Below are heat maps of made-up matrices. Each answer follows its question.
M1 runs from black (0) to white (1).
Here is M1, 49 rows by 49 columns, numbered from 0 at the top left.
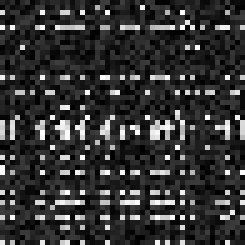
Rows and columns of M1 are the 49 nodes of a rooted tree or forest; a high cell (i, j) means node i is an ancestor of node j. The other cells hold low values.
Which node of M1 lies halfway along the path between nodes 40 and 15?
43
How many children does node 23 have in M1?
3
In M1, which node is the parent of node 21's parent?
2
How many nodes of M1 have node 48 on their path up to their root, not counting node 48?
11
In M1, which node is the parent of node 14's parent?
5
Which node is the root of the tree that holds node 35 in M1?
18
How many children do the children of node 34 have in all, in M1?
2
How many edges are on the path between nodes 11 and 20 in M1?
6
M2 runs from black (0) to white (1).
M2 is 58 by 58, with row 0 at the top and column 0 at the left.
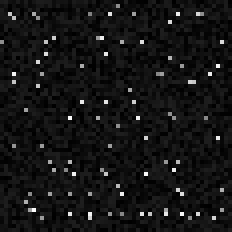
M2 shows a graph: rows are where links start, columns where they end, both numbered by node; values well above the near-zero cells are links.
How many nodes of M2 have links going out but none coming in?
9
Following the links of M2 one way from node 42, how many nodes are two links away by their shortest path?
8
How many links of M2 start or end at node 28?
1
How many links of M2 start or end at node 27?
4
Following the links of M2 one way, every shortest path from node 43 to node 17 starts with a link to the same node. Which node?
node 18
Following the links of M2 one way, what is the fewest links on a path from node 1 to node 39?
4
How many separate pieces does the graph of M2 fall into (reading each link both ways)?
6
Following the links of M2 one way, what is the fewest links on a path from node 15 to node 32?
6
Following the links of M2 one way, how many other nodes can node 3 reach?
10
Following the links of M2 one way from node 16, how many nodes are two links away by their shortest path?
6
